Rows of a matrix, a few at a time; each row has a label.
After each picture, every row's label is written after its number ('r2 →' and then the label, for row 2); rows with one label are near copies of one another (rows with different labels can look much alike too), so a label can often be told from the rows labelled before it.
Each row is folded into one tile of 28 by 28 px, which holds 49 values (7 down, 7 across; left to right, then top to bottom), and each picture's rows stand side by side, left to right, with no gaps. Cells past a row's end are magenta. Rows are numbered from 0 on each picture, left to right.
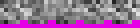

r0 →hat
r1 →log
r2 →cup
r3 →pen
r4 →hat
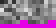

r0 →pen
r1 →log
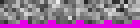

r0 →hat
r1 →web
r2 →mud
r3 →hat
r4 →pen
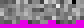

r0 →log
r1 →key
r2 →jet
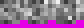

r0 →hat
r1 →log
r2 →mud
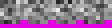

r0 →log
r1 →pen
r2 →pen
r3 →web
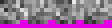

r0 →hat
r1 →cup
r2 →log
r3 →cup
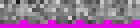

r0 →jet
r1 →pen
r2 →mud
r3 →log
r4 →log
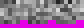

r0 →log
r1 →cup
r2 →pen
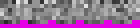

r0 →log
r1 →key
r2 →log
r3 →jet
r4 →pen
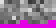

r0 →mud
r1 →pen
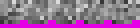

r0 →cup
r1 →mud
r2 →mud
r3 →jet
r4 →key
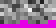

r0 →web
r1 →pen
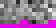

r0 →jet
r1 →hat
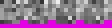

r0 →key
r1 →log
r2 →mud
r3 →mud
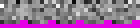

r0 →jet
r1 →key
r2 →jet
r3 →pen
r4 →key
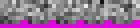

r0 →cup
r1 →web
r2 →cup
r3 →jet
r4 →web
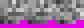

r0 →cup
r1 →cup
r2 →hat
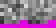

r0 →web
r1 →cup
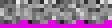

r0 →log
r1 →key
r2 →hat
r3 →key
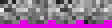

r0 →pen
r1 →mud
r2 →pen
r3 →cup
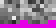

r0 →mud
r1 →pen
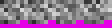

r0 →hat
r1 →hat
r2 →web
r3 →pen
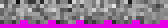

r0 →jet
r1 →pen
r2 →key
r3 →cup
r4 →jet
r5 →web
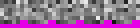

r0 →log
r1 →hat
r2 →key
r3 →mud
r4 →key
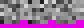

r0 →web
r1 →key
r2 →pen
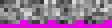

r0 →hat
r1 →log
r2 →log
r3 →cup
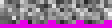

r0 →mud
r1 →web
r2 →hat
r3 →hat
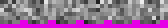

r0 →pen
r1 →log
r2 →cup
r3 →key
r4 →log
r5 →mud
